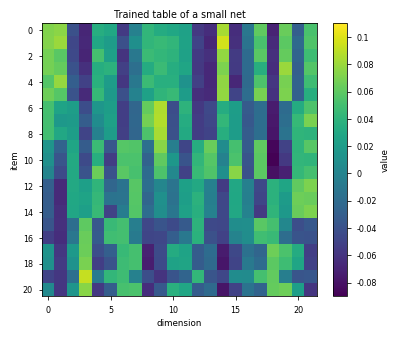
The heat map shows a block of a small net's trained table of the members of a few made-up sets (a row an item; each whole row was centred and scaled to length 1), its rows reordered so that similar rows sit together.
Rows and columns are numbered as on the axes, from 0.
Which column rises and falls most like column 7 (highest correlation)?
13
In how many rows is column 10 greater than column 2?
9
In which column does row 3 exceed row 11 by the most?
19
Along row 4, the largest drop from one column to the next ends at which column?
15
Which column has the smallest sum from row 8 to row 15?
1
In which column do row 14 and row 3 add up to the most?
21
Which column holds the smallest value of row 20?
14
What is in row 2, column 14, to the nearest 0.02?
0.08
